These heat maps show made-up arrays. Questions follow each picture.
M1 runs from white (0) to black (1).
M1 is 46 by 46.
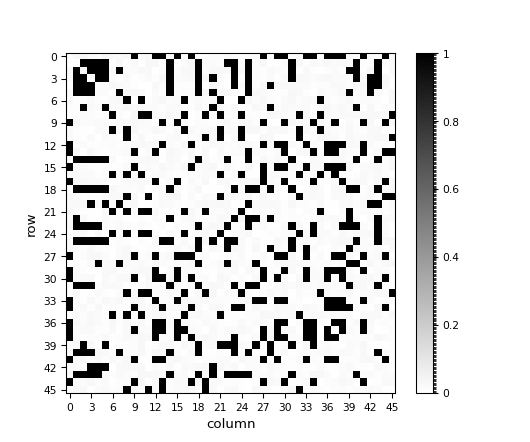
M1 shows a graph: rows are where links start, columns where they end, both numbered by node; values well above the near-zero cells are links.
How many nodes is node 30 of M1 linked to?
12
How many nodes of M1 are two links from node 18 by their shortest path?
10
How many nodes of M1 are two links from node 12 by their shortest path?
9
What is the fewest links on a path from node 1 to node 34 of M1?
2
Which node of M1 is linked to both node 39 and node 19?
node 21
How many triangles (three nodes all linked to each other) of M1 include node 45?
6
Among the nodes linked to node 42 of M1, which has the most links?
node 3
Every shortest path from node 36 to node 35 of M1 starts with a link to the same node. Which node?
node 37
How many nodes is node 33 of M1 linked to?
11
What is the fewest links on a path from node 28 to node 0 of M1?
3
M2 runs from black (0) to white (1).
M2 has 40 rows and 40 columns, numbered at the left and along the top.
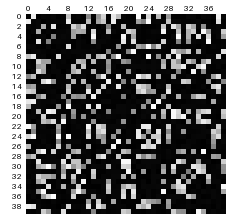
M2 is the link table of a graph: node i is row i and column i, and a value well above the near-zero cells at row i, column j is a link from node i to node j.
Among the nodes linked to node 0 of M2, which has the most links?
node 24
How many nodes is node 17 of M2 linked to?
6
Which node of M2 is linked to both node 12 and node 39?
node 29
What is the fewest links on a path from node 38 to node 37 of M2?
2
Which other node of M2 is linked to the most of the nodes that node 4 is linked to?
node 19
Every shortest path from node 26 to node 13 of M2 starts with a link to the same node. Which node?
node 23
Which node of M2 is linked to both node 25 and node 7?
node 20
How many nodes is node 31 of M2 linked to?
11
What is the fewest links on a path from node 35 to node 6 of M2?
3
